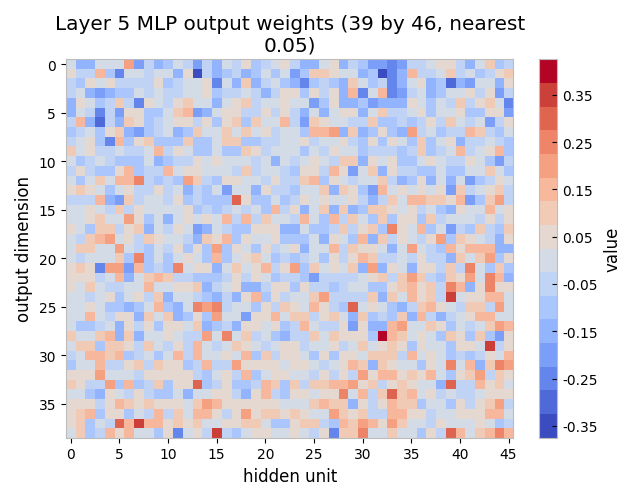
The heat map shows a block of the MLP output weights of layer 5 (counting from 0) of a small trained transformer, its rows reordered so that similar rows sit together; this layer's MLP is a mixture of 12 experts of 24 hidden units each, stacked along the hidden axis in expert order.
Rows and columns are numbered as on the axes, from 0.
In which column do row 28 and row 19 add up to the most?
32
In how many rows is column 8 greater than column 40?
12
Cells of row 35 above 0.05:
15
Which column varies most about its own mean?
39
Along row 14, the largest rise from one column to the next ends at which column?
17
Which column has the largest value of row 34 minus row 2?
33
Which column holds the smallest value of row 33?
38
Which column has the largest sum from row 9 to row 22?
43
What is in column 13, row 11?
0.05
